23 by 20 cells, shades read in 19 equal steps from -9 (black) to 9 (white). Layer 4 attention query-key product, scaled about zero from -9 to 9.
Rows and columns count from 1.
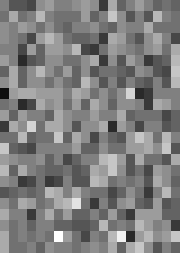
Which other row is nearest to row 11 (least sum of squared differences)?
3
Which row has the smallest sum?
17
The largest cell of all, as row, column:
22, 7
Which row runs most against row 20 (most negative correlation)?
9
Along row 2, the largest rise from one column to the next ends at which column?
18
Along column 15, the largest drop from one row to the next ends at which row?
20
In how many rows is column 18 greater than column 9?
11
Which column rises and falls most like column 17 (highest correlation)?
16
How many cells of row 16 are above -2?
13
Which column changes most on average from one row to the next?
4
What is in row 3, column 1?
1
